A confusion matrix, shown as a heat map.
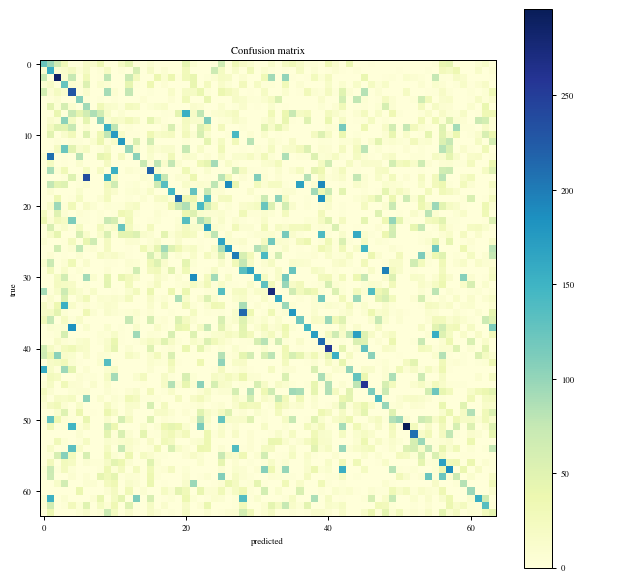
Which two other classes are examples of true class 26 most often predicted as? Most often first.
45, 55
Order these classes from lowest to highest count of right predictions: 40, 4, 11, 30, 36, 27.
36, 30, 11, 27, 4, 40
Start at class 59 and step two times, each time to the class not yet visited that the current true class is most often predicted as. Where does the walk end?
54
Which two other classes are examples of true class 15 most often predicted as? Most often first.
10, 1
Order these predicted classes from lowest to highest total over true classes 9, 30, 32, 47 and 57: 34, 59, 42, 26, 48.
26, 48, 59, 34, 42
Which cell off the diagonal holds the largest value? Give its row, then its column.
16, 6
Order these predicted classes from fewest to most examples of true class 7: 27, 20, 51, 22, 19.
51, 27, 19, 22, 20
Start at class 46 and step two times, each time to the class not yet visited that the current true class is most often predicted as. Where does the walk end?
3
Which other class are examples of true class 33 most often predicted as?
39
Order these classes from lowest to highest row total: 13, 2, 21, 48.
21, 48, 13, 2
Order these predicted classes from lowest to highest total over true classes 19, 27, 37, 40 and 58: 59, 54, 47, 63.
59, 47, 54, 63
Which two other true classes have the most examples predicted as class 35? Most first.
29, 46
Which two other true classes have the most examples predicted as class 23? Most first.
19, 8
